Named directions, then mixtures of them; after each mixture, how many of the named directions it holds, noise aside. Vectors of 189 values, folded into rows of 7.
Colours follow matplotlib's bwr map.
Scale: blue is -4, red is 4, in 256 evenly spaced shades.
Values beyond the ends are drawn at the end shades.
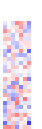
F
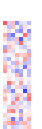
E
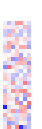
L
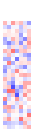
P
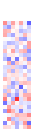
three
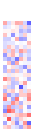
four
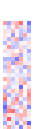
four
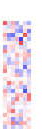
one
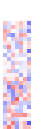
two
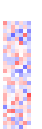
two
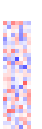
three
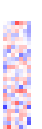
two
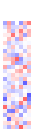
three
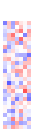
one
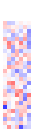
three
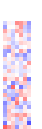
one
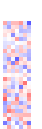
four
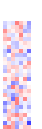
one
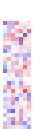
one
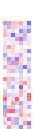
four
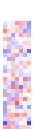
one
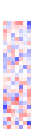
four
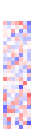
four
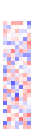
two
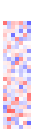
four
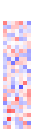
four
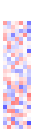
three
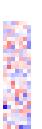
two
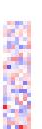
one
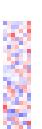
three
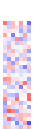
four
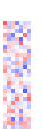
one
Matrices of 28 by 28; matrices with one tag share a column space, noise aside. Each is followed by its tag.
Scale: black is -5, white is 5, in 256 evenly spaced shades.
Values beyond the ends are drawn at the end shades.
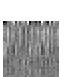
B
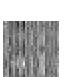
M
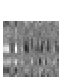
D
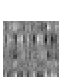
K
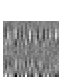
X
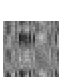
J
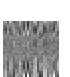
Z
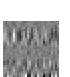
X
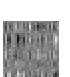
K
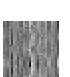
M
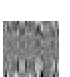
Z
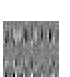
X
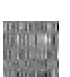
K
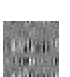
D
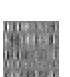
K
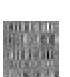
K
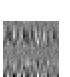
X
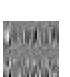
X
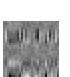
X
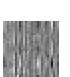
M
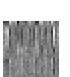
B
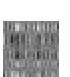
K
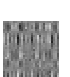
K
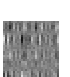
K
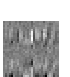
X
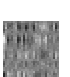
K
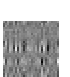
D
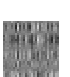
K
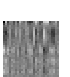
B
